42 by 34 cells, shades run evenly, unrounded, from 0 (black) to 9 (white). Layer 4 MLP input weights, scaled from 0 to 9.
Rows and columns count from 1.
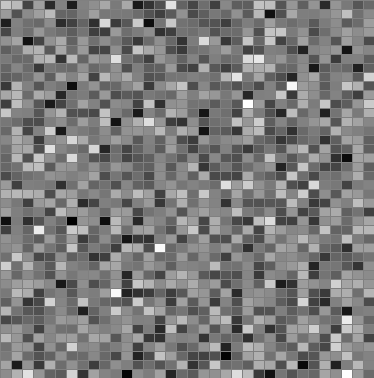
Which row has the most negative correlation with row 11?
20
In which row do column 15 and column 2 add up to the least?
41
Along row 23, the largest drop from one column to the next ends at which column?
8
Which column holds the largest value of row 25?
25
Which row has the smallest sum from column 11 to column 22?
40
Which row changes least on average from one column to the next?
4
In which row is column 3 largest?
42
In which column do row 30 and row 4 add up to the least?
29
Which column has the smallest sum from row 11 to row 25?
13
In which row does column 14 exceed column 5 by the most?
12
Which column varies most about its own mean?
32
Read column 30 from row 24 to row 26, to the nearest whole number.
6 5 7
